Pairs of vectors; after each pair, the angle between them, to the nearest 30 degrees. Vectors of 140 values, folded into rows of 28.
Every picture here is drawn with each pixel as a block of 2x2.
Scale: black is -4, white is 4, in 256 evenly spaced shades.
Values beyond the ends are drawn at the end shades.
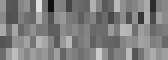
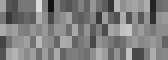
30 degrees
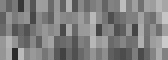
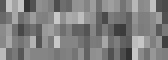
90 degrees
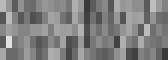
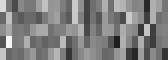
30 degrees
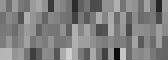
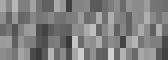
60 degrees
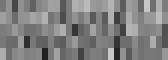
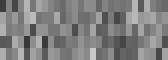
60 degrees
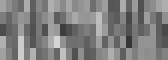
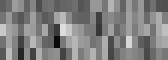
150 degrees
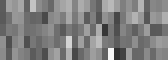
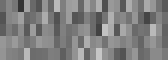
90 degrees
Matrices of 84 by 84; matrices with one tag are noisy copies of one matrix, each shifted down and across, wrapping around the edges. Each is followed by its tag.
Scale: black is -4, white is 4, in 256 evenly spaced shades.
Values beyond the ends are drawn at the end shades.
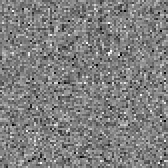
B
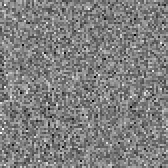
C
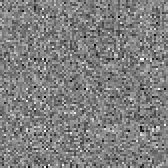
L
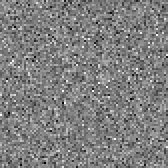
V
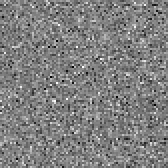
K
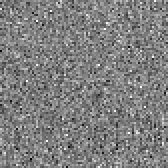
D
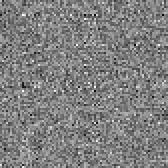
L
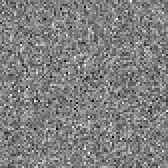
V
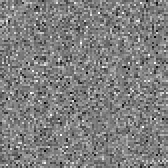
K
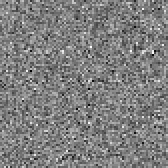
B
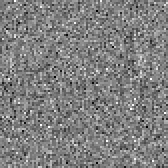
C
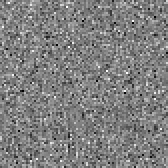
D
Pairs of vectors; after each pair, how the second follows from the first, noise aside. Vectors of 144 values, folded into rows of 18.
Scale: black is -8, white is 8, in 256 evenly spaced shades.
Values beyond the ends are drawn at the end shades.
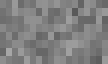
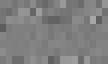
wrapped around, negated, partly zeroed.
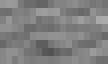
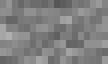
wrapped around, negated.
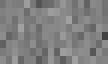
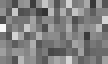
reversed, negated, scaled up.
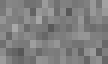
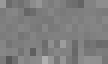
wrapped around, negated, partly zeroed.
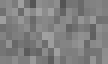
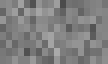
copied.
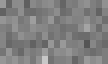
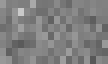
shuffled.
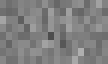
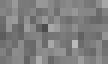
shuffled.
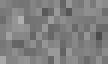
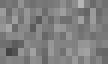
shuffled.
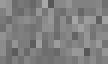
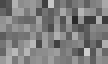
negated, scaled up.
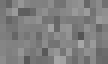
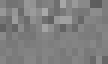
wrapped around, negated, partly zeroed.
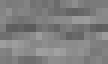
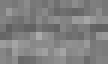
copied.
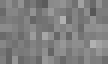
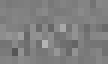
reversed, partly zeroed.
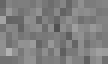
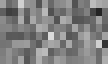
reversed, negated, scaled up.
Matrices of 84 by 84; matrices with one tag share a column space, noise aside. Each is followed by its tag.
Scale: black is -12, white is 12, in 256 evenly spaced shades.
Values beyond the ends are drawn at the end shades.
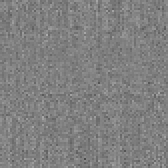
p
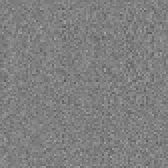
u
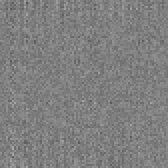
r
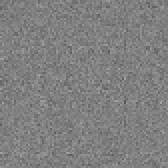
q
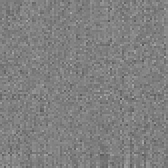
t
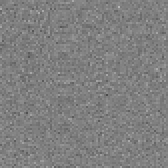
u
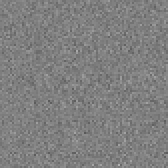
q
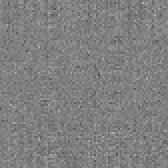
r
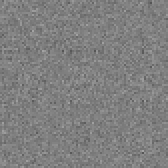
q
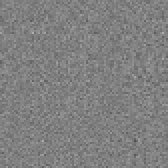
u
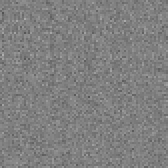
u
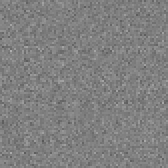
q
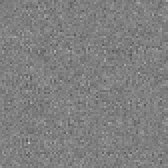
q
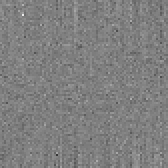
t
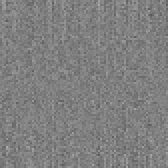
r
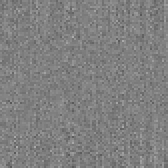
r
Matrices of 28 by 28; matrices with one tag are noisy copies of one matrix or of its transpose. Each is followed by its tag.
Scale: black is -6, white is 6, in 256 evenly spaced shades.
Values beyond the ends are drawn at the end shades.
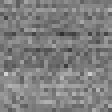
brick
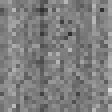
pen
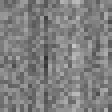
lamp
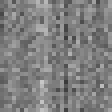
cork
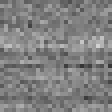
cork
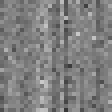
cork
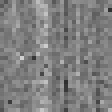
cork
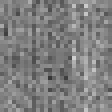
brick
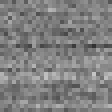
lamp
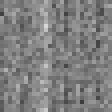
cork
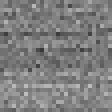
brick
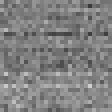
brick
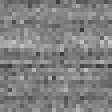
cork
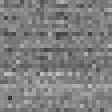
brick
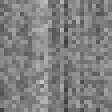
cork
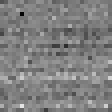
lamp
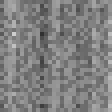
pen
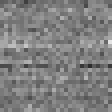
cork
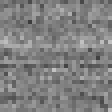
cork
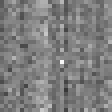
cork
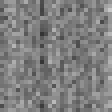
pen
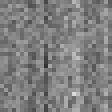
lamp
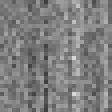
lamp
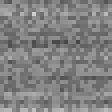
pen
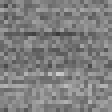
brick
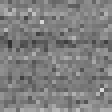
pen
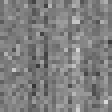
lamp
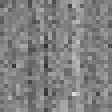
lamp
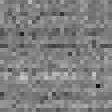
lamp
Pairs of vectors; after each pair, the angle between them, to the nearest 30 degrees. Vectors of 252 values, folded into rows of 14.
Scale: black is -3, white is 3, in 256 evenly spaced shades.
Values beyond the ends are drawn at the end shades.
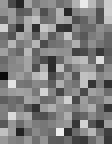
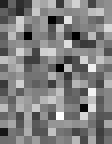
90 degrees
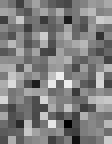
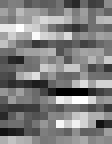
90 degrees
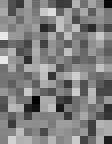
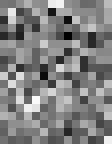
120 degrees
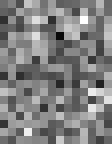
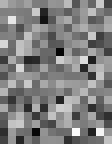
90 degrees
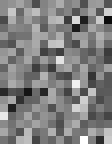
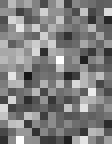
60 degrees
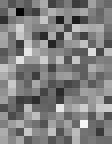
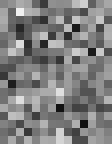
150 degrees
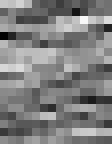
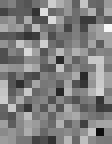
90 degrees
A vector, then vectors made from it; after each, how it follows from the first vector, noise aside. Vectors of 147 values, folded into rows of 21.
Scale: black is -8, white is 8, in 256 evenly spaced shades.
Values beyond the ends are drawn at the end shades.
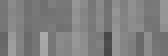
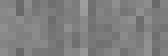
wrapped around, negated, shrunk.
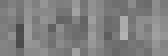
wrapped around.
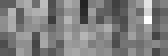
wrapped around, negated, scaled up.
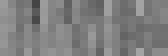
wrapped around.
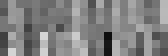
scaled up.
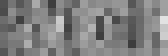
wrapped around, negated, scaled up.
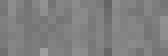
wrapped around, shrunk.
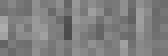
wrapped around.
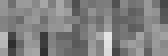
negated, scaled up.
